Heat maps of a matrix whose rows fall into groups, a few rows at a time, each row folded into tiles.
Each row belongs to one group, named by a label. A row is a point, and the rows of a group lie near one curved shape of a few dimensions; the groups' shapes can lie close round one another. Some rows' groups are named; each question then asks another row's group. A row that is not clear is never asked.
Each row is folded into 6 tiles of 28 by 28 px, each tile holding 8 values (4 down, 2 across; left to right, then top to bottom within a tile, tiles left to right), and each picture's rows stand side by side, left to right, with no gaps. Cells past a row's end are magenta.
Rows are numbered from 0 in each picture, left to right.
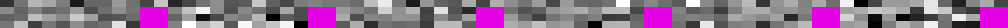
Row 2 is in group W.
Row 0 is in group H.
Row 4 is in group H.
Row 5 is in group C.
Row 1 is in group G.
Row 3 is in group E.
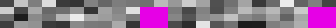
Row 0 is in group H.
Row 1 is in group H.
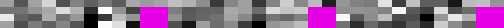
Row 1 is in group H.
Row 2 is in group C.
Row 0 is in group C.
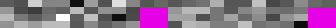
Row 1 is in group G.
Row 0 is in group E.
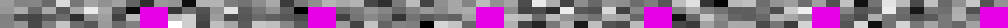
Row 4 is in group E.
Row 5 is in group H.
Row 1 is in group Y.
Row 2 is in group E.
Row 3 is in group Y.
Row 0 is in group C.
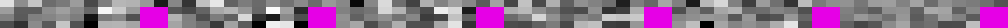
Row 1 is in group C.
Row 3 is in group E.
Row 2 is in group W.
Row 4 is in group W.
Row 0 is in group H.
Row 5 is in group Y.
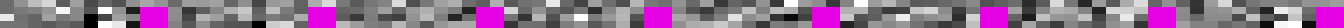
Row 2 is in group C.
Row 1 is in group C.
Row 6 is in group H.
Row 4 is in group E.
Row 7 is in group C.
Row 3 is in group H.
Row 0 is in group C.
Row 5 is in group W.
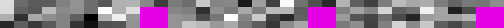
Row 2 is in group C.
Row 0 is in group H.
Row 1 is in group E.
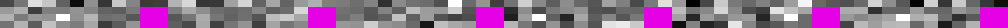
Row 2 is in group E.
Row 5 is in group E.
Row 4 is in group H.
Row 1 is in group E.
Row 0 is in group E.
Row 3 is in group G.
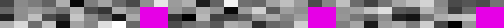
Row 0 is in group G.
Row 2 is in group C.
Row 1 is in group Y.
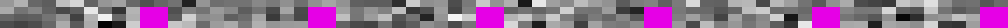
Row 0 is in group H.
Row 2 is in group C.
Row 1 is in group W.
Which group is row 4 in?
H
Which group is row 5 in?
C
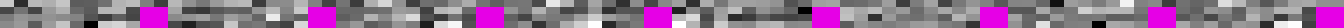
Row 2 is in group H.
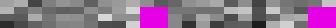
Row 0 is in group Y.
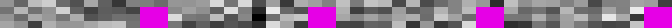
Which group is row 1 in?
C
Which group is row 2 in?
Y
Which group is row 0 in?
W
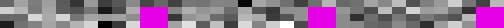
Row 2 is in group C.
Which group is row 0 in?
E
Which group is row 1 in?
G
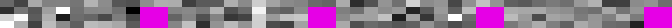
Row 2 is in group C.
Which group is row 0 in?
Y
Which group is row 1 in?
C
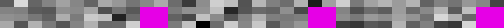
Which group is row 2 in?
Y
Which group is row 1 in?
H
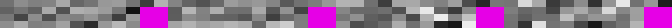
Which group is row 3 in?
H
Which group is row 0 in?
C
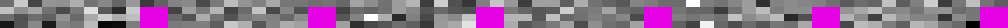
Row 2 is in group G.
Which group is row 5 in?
G
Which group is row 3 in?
Y
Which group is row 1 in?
Y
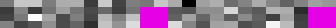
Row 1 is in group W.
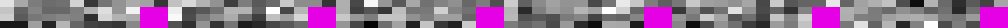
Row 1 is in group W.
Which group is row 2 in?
Y
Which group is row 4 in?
G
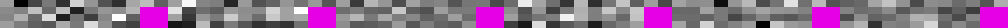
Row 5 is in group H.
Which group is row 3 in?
H
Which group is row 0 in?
C
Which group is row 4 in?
E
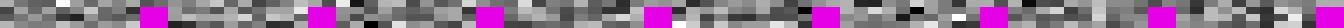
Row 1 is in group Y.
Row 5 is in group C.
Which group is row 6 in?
C
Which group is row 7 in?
C
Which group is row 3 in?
E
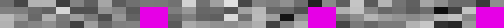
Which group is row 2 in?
E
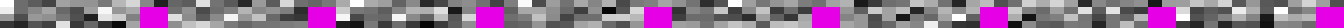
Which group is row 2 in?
W
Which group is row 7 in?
W
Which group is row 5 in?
C
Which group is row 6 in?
W
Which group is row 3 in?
E
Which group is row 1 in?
E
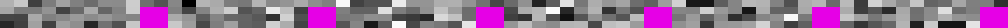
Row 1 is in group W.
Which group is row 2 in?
H
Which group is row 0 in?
Y
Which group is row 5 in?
Y
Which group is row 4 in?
C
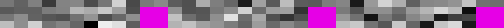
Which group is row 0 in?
E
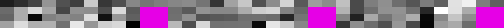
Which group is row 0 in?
G
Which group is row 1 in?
E
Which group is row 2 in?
H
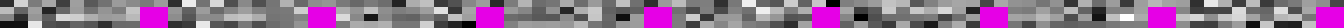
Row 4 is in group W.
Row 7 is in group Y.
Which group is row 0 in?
H
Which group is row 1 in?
H
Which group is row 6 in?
C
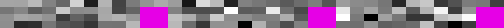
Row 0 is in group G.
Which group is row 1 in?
Y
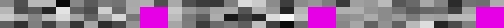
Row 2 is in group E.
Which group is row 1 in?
C
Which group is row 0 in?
Y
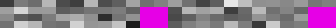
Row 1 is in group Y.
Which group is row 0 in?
G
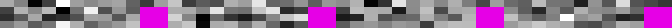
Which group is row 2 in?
Y
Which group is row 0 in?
Y
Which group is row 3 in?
E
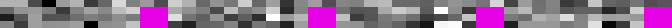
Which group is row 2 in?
C
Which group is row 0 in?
E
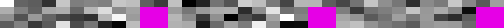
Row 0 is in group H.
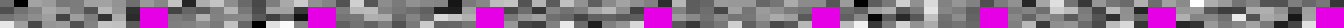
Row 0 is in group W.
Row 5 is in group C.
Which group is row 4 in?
Y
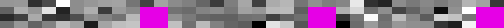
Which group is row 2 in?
E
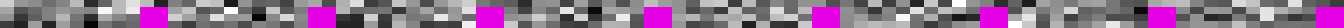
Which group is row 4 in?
Y
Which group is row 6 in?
Y
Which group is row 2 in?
Y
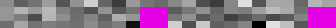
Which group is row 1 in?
E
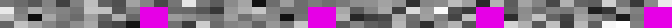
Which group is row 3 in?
G
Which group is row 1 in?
H
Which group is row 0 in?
G
